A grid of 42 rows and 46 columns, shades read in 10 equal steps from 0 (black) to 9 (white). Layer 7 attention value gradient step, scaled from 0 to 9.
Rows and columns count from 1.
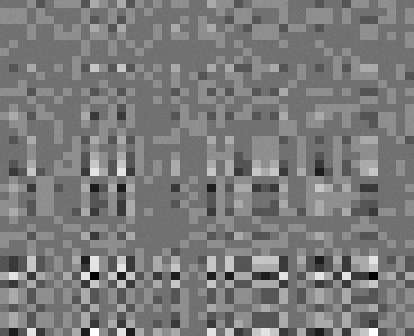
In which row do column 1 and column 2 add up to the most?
35
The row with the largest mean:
42
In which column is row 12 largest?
32
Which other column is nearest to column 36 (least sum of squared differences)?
10
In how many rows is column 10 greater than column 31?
19
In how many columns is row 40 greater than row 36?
20
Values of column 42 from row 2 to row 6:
4 3 5 5 4
